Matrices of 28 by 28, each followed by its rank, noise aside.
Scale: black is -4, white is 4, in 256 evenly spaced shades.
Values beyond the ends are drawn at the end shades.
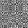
three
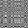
two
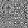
four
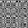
two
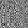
four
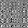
three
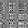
two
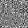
six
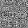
six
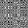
three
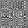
three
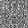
six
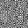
six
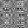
three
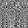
three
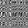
two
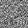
six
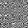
four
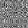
four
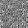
six
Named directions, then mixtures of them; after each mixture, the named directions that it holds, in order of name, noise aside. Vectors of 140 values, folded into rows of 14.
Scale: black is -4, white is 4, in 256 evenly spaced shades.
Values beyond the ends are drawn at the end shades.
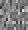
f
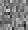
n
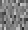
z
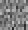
f, n.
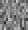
f, z.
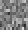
n, z.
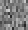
n.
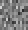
f.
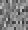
f.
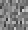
f.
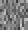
f, z.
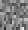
n, z.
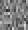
n.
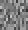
f, z.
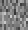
n, z.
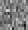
n.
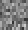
n, z.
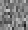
n.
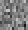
n.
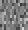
z.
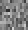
n.
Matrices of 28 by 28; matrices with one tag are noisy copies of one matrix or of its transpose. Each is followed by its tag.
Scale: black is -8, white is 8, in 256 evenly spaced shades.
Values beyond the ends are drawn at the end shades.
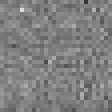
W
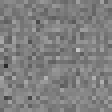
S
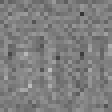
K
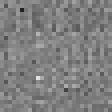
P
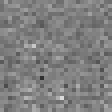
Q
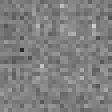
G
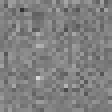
P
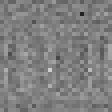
K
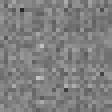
P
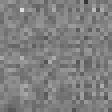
W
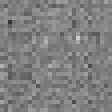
P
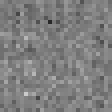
G
